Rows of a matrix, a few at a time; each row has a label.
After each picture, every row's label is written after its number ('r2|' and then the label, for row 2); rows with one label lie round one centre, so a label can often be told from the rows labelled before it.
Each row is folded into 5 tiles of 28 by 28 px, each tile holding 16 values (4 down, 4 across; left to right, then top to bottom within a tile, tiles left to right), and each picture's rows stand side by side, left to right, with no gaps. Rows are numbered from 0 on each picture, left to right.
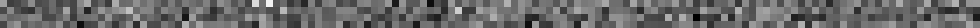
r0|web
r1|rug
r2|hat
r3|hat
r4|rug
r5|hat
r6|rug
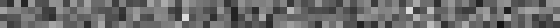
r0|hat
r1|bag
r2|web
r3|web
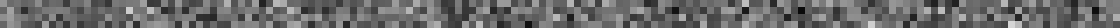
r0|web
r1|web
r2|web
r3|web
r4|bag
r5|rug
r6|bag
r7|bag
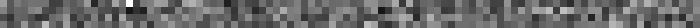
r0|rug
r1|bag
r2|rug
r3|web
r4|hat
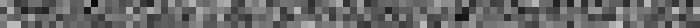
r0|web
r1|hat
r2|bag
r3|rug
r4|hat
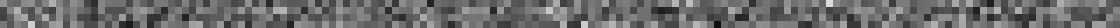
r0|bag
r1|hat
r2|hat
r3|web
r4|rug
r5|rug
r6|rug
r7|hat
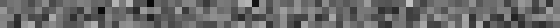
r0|rug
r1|hat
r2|rug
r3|bag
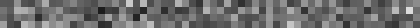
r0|rug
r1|web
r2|web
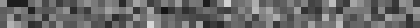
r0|web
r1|web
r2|bag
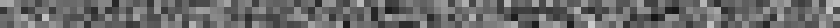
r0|bag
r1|hat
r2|bag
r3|rug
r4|bag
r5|web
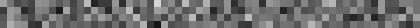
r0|web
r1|rug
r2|bag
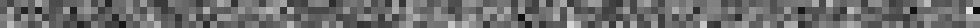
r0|web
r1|web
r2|web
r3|bag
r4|web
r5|rug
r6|web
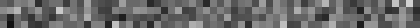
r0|hat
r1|hat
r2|rug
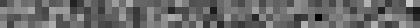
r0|rug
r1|web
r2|rug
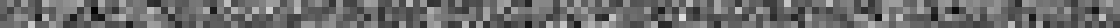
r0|bag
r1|web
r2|rug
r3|web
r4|rug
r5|rug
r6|bag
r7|bag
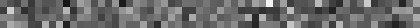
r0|web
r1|rug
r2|web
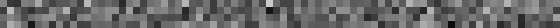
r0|web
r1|rug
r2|rug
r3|web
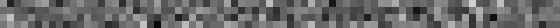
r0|web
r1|rug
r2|rug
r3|bag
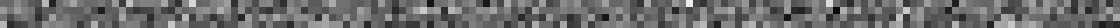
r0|rug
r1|bag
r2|bag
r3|hat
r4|rug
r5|rug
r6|hat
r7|bag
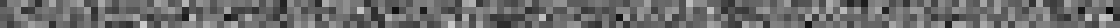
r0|bag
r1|rug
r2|bag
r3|bag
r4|web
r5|web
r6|hat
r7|rug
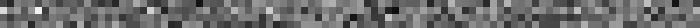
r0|hat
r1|web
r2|bag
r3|hat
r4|hat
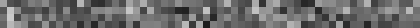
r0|web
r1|web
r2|web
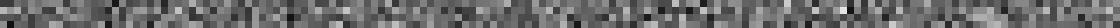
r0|hat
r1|hat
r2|hat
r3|web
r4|rug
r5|hat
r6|hat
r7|web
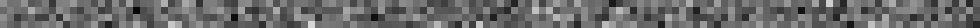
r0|rug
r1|bag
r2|bag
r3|web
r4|rug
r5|rug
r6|bag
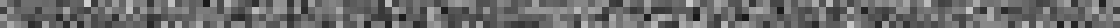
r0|web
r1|hat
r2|hat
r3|web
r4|rug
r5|rug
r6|web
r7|web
